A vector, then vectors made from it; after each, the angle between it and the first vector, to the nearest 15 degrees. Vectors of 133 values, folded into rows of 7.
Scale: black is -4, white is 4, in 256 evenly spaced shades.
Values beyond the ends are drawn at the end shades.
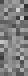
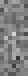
75 degrees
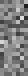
30 degrees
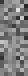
15 degrees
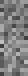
60 degrees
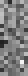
120 degrees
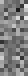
165 degrees
